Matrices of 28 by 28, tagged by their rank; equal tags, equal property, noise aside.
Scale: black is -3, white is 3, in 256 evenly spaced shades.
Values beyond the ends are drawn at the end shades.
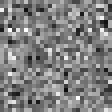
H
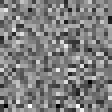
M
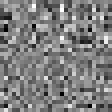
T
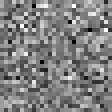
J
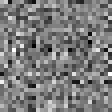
T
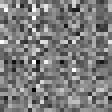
T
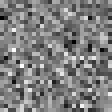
J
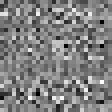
T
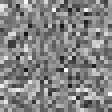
J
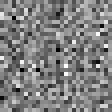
J
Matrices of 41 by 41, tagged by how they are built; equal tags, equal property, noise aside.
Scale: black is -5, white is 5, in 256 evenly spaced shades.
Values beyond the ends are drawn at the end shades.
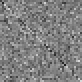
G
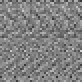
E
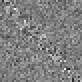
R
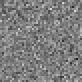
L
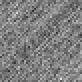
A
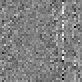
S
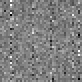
S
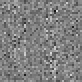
S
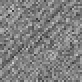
A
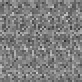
E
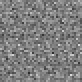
E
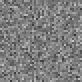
L
